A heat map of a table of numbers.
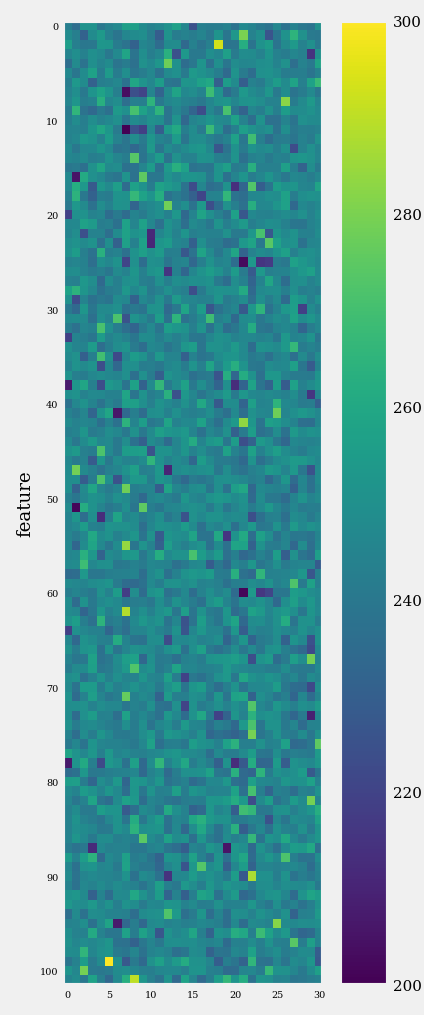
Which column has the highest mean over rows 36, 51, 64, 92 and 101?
8
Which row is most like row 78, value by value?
38
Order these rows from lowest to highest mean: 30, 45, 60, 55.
60, 30, 55, 45
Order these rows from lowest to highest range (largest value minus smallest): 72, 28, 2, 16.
28, 72, 2, 16
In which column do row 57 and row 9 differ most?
19
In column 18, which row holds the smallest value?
73
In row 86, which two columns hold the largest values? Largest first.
9, 22
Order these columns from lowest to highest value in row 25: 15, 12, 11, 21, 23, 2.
21, 23, 15, 12, 2, 11
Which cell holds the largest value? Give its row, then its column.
99, 5
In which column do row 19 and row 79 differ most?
12
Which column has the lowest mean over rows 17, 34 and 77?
20
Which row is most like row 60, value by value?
25
